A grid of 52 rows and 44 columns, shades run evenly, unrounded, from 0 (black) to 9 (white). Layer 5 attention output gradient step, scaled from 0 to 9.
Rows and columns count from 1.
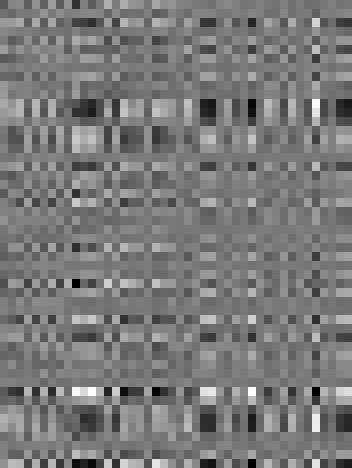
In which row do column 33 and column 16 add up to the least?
44
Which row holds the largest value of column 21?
52
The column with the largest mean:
40
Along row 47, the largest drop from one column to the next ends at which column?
41
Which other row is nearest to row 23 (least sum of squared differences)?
51
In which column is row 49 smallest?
10
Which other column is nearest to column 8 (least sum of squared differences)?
6
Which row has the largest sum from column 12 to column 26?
32
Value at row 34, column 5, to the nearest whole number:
5
